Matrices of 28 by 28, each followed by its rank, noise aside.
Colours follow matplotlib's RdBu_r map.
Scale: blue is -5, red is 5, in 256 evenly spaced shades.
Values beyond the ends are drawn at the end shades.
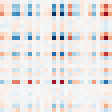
one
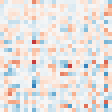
four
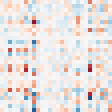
three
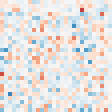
six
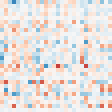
four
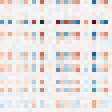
one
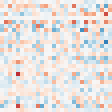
four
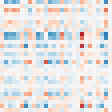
two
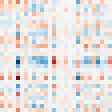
two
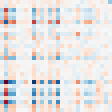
one
